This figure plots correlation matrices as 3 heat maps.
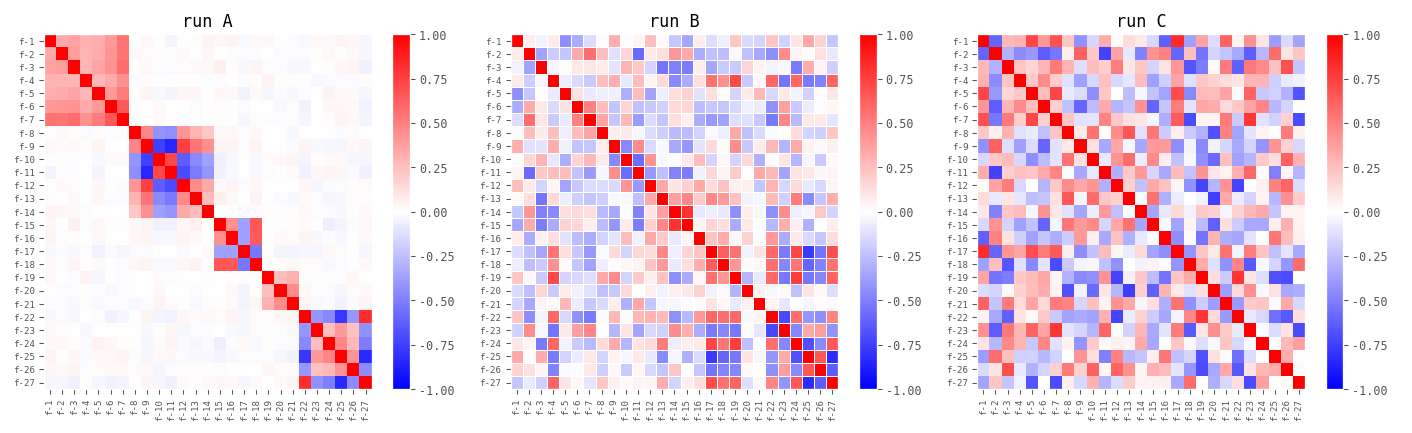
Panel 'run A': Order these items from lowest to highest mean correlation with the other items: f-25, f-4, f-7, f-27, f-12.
f-27, f-25, f-12, f-4, f-7
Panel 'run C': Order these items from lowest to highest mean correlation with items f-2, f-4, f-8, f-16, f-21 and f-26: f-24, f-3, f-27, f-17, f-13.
f-17, f-27, f-24, f-13, f-3
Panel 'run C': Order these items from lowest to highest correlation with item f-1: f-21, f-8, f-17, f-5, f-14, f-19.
f-14, f-8, f-19, f-21, f-5, f-17
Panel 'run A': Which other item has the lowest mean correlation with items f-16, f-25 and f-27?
f-17
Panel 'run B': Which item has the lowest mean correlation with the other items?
f-25
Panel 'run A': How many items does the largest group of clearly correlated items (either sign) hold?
7
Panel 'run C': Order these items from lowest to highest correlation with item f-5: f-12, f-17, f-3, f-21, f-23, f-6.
f-12, f-3, f-6, f-21, f-23, f-17
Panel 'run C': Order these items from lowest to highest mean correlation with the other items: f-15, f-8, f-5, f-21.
f-15, f-5, f-8, f-21
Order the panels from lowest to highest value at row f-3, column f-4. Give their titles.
run B, run C, run A
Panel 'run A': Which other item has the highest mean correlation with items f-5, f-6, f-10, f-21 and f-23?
f-7
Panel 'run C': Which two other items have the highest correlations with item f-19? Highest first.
f-22, f-11
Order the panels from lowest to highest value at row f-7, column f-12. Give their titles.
run B, run A, run C
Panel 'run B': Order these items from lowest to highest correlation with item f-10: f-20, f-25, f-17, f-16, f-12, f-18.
f-17, f-25, f-18, f-20, f-16, f-12
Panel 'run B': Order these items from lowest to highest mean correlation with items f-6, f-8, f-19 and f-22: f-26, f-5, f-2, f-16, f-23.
f-26, f-23, f-5, f-16, f-2
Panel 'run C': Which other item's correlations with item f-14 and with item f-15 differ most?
f-6
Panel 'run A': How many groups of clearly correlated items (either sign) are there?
5
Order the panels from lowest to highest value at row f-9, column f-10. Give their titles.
run A, run B, run C
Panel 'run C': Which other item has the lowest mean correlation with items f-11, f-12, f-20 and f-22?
f-2
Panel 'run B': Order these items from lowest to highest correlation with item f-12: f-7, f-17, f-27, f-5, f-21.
f-5, f-21, f-7, f-27, f-17
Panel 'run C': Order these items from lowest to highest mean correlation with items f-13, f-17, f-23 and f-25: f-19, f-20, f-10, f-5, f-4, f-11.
f-19, f-20, f-10, f-4, f-11, f-5
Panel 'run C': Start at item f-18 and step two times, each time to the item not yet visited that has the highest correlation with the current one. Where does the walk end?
f-24
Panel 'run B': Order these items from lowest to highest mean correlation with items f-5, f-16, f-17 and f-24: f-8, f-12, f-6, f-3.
f-3, f-6, f-8, f-12
